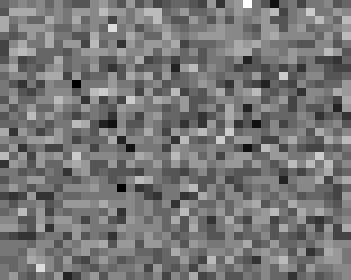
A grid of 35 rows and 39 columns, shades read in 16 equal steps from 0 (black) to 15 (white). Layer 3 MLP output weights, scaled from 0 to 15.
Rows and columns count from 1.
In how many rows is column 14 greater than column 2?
15
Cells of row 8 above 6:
16
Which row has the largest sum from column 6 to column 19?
2
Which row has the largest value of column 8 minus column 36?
28
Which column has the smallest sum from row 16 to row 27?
14
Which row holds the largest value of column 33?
21
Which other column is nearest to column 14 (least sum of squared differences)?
10
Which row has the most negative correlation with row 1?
19
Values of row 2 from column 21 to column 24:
9 6 6 7
